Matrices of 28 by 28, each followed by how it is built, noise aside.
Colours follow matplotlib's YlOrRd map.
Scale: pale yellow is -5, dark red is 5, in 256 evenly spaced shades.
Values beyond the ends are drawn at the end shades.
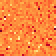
sparse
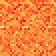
repeating columns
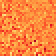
lower triangular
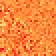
lower triangular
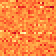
uneven rows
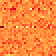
uneven rows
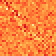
banded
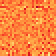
low rank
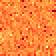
sparse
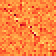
banded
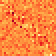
banded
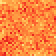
smooth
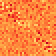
banded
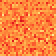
repeating columns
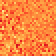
lower triangular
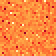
sparse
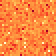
sparse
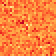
banded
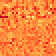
uneven rows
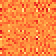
low rank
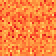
repeating columns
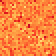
banded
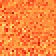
lower triangular
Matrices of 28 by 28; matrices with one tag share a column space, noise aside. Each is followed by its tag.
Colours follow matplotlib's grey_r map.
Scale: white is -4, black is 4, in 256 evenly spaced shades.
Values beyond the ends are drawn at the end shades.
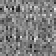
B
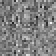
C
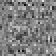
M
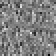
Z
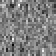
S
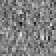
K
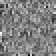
Z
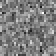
Z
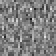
B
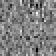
S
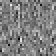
M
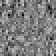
S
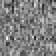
S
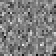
Z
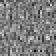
M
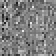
C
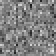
M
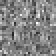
K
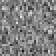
M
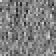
K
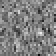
Z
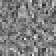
S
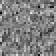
Z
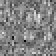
K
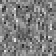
B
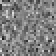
M
